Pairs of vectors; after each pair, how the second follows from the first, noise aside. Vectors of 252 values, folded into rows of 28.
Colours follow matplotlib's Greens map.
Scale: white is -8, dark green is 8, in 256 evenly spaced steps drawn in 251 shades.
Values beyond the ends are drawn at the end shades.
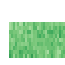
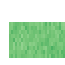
reversed, negated, shrunk.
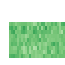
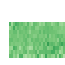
wrapped around, negated, partly zeroed.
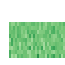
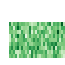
wrapped around, scaled up.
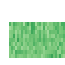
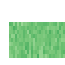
reversed, negated, shrunk.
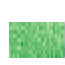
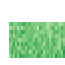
copied.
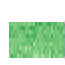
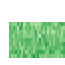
reversed.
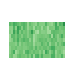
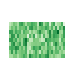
wrapped around, scaled up.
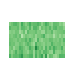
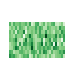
wrapped around, scaled up.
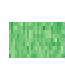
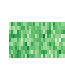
wrapped around, scaled up.
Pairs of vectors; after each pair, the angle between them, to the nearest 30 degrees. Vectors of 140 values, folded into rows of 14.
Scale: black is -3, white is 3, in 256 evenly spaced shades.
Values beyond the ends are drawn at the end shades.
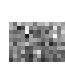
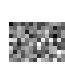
120 degrees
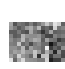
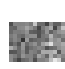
120 degrees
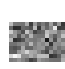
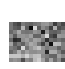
60 degrees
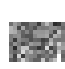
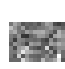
30 degrees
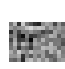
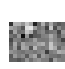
60 degrees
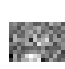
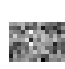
60 degrees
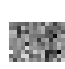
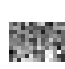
120 degrees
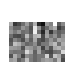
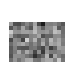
60 degrees
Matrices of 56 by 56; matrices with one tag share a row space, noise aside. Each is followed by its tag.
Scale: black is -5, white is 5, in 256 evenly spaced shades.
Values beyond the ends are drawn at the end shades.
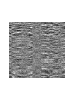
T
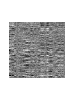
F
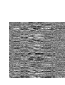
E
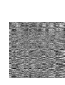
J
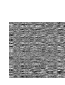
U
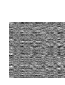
U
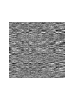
J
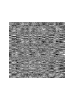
J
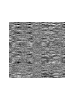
T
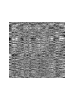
J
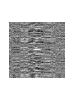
E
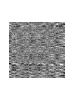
J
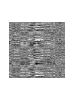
E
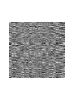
J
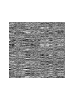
F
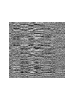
E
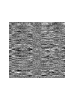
T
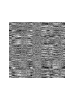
T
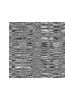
T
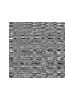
U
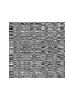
U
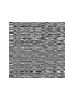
U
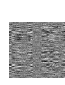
T
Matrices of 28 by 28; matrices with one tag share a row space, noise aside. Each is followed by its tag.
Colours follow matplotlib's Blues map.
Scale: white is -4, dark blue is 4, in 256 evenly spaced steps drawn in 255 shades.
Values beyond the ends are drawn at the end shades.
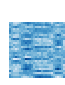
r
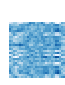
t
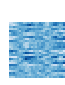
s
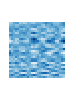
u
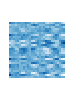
u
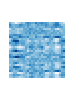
t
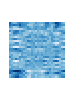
t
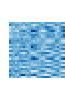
u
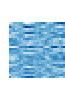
s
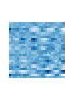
u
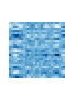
t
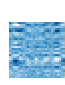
t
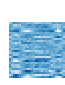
r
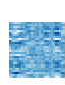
t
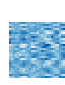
u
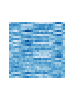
r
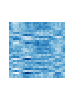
r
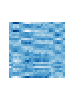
r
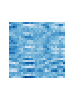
s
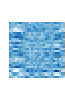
t
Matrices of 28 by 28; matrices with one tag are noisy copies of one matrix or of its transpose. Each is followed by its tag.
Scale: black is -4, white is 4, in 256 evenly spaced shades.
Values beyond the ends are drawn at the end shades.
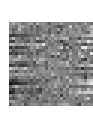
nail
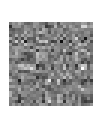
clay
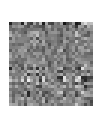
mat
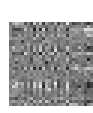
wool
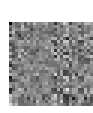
mat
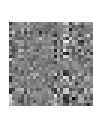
mat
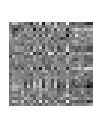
wool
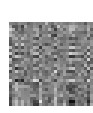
wool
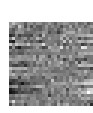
nail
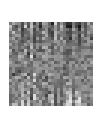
nail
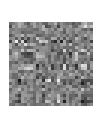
clay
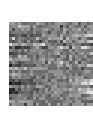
nail
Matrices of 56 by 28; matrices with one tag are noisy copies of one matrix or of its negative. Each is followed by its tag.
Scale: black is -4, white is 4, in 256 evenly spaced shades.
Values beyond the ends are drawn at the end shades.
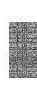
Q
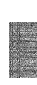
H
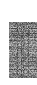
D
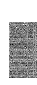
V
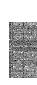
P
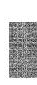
Q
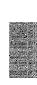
V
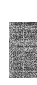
P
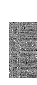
H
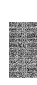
Q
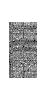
P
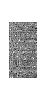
H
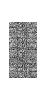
Q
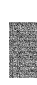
H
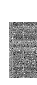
P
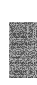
V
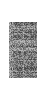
P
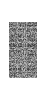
Q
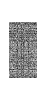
D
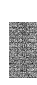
Q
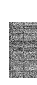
P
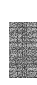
Q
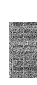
P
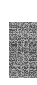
D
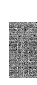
D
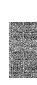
P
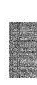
H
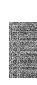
H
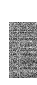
H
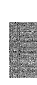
H
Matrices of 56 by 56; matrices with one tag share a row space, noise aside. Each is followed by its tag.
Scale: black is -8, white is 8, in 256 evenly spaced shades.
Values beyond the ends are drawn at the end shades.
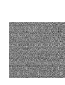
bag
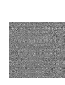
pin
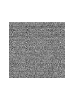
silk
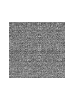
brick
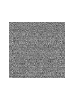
silk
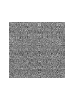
brick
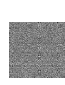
brick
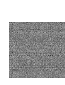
silk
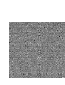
brick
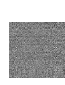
pin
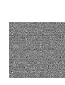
silk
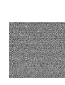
silk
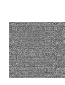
pin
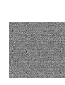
silk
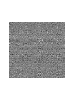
brick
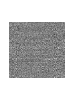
pin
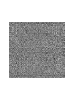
pin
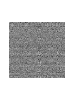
brick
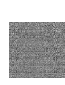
pin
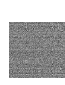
bag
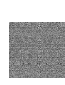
brick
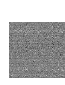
bag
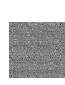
silk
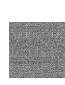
bag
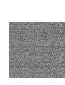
bag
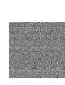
brick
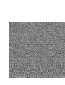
silk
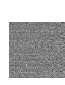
bag
